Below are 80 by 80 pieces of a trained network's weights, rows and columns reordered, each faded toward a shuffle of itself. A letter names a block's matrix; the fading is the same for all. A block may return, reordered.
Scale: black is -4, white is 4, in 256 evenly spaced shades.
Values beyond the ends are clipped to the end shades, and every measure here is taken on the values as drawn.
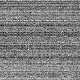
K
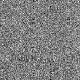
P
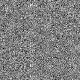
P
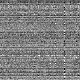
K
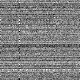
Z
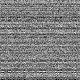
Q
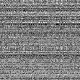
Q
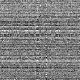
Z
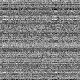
Q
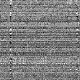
K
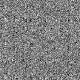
P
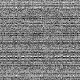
Q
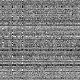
K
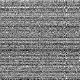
Z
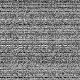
Q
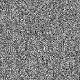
P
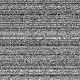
Q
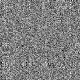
P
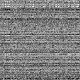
Q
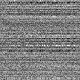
Q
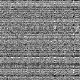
Z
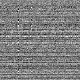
Z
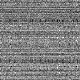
K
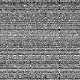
Z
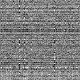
K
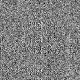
P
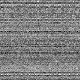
Q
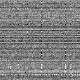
K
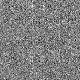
P
